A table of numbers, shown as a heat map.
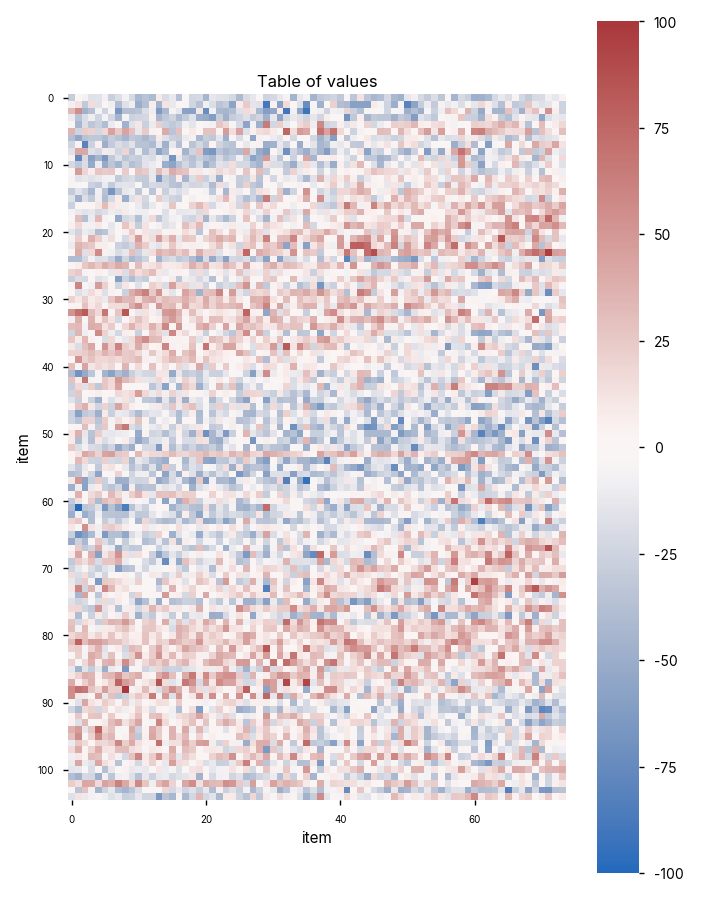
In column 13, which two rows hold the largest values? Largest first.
87, 96
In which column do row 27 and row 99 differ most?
62
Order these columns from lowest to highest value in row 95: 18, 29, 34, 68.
18, 34, 29, 68
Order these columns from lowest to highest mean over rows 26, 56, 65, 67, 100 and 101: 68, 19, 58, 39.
19, 39, 68, 58
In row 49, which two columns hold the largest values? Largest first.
8, 7
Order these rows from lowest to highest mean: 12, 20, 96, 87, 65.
65, 12, 96, 20, 87
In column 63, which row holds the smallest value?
50
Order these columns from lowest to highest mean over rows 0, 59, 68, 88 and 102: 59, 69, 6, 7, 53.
69, 53, 59, 6, 7
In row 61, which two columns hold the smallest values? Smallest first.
1, 8
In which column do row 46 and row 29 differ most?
37
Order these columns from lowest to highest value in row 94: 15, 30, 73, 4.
30, 73, 15, 4
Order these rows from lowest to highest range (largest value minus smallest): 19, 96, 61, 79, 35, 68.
79, 19, 35, 96, 68, 61
